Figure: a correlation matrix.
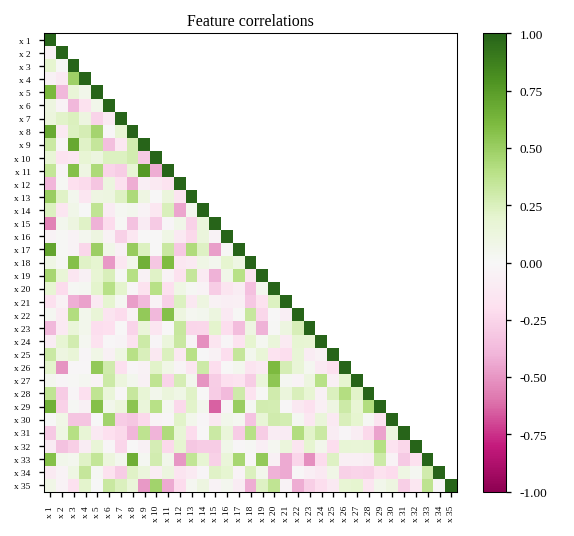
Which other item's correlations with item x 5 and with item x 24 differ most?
x 14
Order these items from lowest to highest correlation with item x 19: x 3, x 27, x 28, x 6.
x 3, x 28, x 27, x 6
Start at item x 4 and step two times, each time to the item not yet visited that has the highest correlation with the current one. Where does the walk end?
x 9
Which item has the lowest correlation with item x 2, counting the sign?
x 26
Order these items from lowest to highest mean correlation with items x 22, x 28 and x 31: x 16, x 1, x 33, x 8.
x 33, x 16, x 8, x 1
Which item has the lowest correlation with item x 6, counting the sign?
x 18
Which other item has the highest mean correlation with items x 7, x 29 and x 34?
x 8
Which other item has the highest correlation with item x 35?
x 10
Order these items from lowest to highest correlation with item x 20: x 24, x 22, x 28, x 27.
x 22, x 24, x 28, x 27
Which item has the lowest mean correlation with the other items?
x 15
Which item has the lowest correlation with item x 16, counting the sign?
x 28
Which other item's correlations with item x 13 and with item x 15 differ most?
x 1
